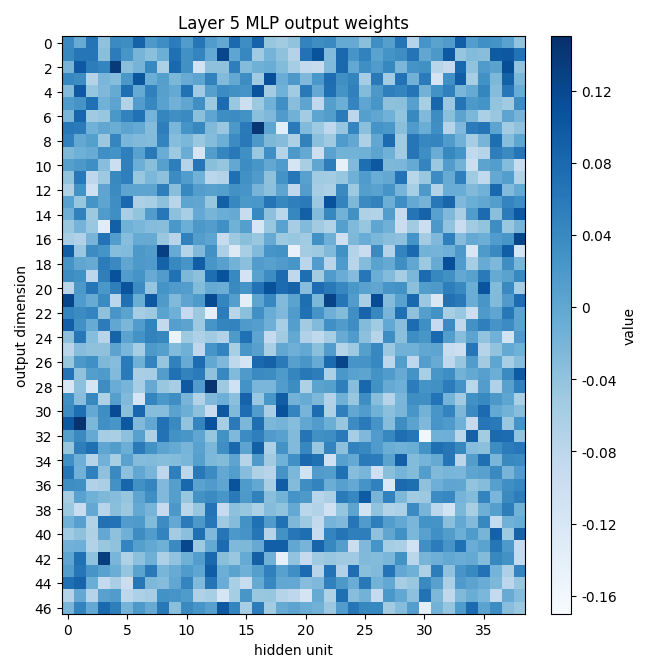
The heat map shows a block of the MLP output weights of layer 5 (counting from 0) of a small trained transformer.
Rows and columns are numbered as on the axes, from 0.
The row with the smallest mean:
38
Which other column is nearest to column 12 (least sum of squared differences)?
7
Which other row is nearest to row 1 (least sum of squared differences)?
27
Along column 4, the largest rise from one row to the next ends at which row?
11
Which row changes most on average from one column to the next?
21
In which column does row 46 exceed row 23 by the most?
8
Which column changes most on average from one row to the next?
13
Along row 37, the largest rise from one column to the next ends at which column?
23
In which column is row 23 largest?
0
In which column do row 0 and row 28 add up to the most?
12
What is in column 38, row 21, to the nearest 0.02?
0.08
